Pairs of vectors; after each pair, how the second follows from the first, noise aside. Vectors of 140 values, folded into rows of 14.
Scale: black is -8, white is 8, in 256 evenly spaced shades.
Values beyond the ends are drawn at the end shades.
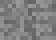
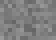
shrunk.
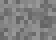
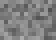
shuffled.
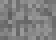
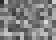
wrapped around, negated, scaled up.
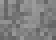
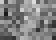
scaled up.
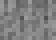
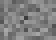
shuffled.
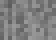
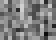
reversed, scaled up.
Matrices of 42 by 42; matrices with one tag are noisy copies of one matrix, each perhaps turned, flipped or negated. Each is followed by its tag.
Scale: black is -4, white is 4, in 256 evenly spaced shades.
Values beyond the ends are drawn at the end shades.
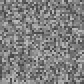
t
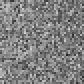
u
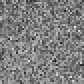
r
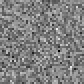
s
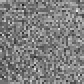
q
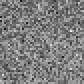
r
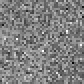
r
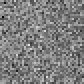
r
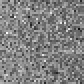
u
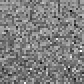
u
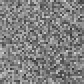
r
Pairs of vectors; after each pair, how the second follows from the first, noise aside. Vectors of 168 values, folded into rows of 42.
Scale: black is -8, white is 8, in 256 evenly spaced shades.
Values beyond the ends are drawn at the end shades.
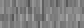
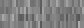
negated.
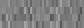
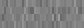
reversed, shrunk.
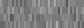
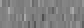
reversed, negated, partly zeroed.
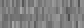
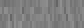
wrapped around, shrunk.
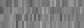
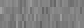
negated, shrunk.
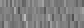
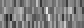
wrapped around, scaled up.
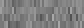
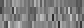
negated, scaled up.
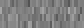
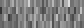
negated, scaled up.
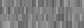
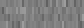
reversed, negated, partly zeroed.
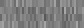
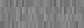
negated, shrunk.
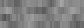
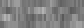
negated.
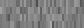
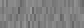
wrapped around, shrunk.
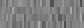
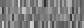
reversed, negated, scaled up.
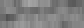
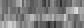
reversed, negated, scaled up.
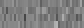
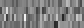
negated, scaled up.
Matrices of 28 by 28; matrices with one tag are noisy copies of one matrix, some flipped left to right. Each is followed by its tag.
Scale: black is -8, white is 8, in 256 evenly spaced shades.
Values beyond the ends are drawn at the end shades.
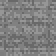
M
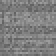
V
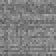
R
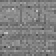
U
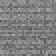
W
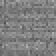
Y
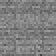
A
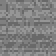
M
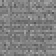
W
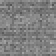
A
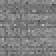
R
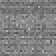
A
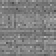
A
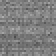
M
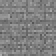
W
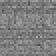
A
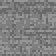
A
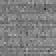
R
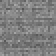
M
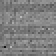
V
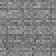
M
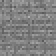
W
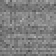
V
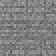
W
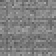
M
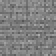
W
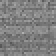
M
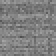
R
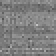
V
